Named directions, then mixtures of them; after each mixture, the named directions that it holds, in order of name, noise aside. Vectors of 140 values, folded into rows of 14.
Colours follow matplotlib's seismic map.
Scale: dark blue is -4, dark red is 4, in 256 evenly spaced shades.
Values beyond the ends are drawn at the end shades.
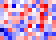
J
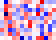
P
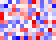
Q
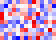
Q.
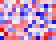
J, Q.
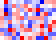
P.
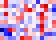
J, P.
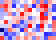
J.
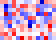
J, P.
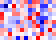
J, Q.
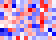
J, Q.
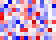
Q.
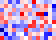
J, Q.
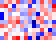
Q.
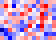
J.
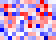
J, P.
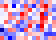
J.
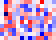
P.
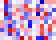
P.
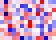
P.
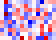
P.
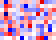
P.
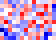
J, Q.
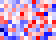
J, Q.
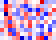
P.
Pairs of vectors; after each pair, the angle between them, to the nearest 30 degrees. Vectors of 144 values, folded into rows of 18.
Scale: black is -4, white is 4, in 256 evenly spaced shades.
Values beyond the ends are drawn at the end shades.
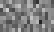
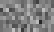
30 degrees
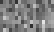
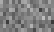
120 degrees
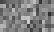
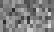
120 degrees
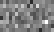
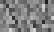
90 degrees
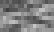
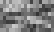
150 degrees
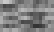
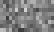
90 degrees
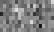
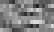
90 degrees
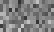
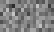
90 degrees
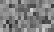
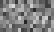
120 degrees
